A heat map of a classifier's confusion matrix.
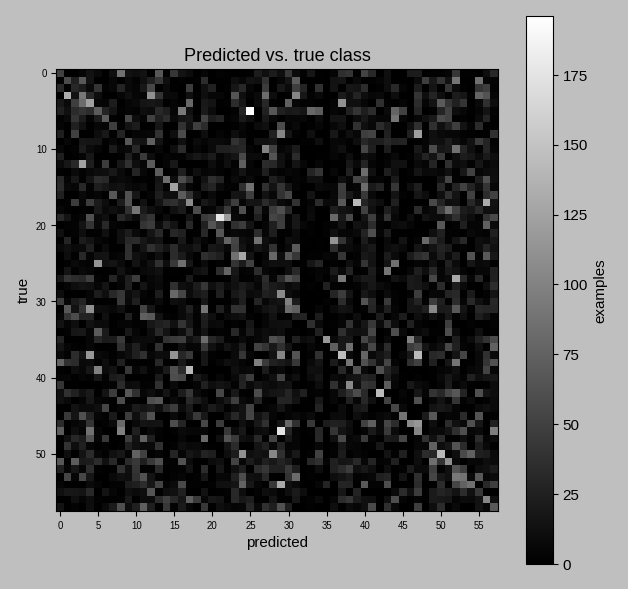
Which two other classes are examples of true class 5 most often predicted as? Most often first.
25, 16
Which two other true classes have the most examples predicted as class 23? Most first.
24, 3
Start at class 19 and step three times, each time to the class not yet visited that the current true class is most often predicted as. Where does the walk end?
38
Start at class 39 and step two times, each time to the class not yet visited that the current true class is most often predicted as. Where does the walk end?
56
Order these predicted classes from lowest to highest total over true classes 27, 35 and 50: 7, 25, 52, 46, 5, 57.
25, 5, 7, 57, 46, 52
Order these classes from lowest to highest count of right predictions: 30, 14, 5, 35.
5, 14, 30, 35
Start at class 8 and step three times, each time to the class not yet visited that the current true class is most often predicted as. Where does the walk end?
15
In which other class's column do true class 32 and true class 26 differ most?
43
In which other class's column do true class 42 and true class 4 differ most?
37
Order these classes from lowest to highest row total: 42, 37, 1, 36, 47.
1, 36, 47, 42, 37
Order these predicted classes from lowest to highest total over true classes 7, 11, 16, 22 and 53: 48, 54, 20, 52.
20, 54, 48, 52
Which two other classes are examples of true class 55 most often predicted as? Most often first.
12, 47
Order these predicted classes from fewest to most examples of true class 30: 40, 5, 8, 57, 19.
5, 19, 57, 8, 40
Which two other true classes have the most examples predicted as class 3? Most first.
12, 4
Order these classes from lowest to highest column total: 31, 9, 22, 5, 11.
22, 5, 11, 9, 31
